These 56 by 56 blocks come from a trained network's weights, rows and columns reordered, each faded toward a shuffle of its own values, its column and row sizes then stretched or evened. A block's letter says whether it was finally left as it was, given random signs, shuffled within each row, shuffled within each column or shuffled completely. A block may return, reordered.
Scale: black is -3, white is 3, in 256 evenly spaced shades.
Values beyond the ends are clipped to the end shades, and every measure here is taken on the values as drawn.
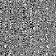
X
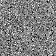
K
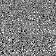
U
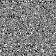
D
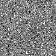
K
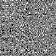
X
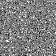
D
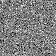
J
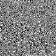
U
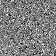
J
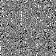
K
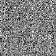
U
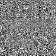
U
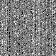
K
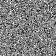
J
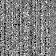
K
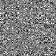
X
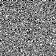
D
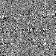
U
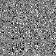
U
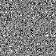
U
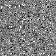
U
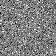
J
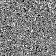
J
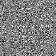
U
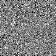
U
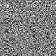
X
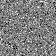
J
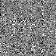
U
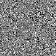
U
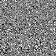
U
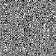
X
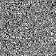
U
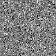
K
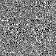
U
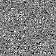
U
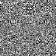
X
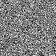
J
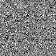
U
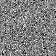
K
